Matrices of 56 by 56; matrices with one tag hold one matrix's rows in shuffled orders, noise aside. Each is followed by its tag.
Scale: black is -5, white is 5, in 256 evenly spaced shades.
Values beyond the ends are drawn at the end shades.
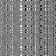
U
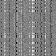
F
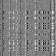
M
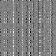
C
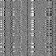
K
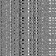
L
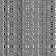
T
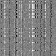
F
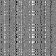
F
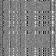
M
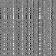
C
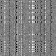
F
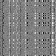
M
